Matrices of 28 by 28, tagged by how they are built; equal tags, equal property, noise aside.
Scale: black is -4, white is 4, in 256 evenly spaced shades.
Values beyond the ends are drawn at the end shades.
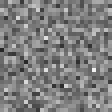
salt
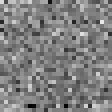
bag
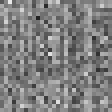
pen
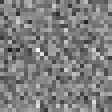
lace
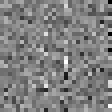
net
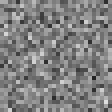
salt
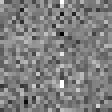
net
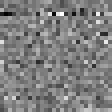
bag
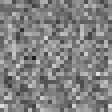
lace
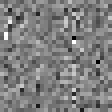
net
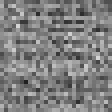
pen
